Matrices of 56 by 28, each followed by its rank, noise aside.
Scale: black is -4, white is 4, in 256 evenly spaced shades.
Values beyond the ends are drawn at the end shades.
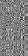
four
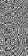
four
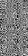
six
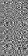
five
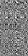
four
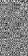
four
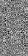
six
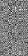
five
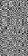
five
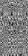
four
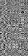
six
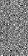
six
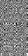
five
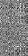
five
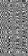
two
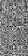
five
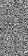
five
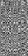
four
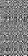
three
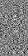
six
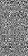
six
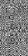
five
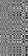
two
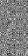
six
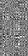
five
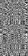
four
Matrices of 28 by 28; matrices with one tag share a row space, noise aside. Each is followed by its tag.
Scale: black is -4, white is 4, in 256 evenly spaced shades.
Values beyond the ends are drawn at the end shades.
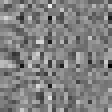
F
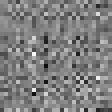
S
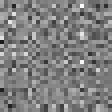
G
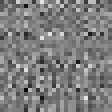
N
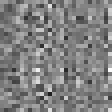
F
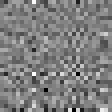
S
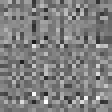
S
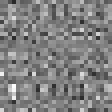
G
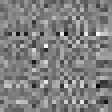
S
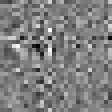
F
